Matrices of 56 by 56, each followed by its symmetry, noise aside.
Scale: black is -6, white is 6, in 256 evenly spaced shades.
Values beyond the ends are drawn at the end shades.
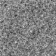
symmetric.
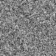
antisymmetric.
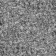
same after a half turn.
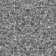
mirrored left to right.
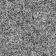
same after a half turn.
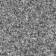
antisymmetric.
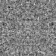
mirrored left to right.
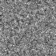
antisymmetric.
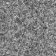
mirrored top to bottom.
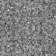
mirrored top to bottom.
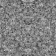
mirrored left to right.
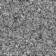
same after a half turn.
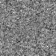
same after a half turn.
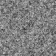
symmetric.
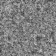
symmetric.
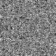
mirrored top to bottom.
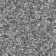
same after a half turn.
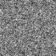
same after a half turn.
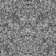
mirrored left to right.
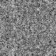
mirrored top to bottom.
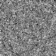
antisymmetric.
